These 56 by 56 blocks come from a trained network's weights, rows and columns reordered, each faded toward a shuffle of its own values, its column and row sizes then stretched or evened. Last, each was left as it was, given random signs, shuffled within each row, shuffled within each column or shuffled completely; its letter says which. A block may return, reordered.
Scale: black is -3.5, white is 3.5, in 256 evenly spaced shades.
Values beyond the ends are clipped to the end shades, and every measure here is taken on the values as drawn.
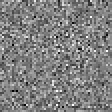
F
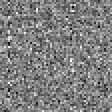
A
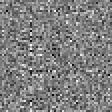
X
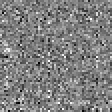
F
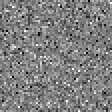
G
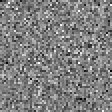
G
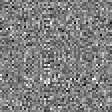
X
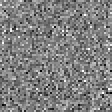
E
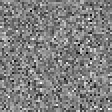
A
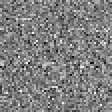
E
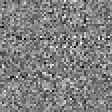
F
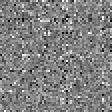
F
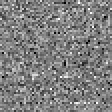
E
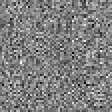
X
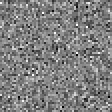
A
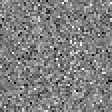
G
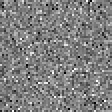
G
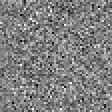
A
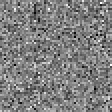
A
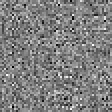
X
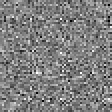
X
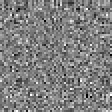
X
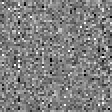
A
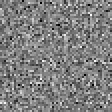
E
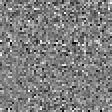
F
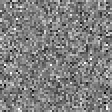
A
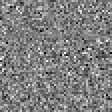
E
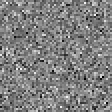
E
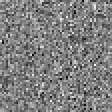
A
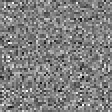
X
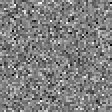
G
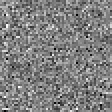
F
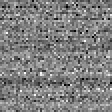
E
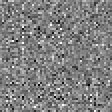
F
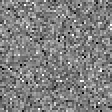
G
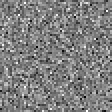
G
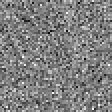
G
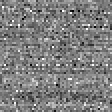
E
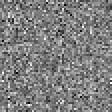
A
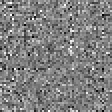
F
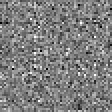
F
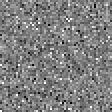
G
